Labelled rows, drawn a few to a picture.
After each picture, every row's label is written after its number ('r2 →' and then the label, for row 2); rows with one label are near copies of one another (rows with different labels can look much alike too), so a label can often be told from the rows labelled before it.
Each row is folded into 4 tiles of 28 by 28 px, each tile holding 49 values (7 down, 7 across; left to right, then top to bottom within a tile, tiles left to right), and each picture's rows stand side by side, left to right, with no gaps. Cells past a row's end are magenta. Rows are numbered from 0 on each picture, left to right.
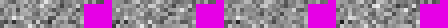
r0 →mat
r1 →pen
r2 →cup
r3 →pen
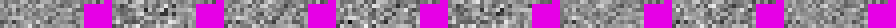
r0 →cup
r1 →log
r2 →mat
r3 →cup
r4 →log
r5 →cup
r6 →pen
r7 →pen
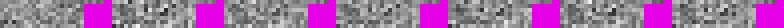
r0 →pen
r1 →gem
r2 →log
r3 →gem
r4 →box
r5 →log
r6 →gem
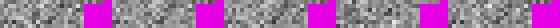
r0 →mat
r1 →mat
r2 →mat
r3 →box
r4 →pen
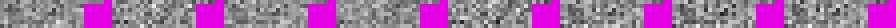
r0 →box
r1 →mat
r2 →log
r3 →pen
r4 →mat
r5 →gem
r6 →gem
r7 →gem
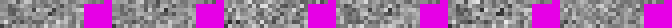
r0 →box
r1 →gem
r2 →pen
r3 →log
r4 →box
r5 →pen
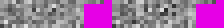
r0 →gem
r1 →gem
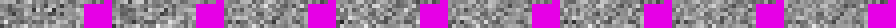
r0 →gem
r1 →box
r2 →mat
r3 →pen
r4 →cup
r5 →mat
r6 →pen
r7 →mat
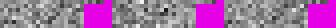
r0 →mat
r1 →log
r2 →pen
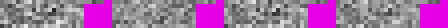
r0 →log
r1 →pen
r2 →log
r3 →log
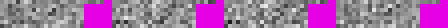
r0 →box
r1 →mat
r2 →pen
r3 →gem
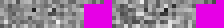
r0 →box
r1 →log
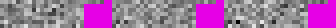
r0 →gem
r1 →pen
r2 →cup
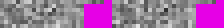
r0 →log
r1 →gem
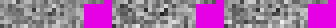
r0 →gem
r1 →log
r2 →box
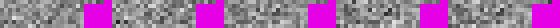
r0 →mat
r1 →pen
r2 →log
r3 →box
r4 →log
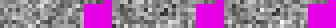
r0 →mat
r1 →box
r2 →box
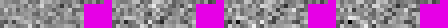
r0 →cup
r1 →mat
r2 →cup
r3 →cup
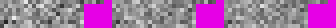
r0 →pen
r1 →pen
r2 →pen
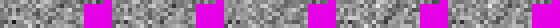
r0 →cup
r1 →cup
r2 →pen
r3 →mat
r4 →mat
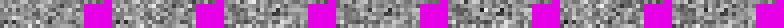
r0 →cup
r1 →pen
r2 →log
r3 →box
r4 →box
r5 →pen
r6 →gem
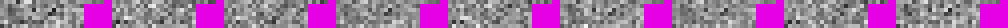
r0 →box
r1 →pen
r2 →mat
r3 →log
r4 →cup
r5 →gem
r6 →box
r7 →pen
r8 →gem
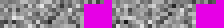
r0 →mat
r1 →cup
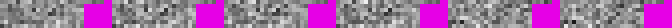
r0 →box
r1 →gem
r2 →log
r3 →log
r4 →cup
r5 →cup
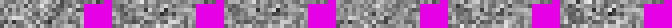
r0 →mat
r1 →log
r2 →log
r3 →mat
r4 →log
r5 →log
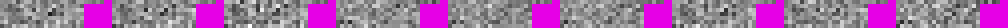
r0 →box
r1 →box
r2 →gem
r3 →cup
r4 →pen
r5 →pen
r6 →gem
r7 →box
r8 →pen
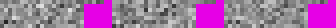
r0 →pen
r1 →gem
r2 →cup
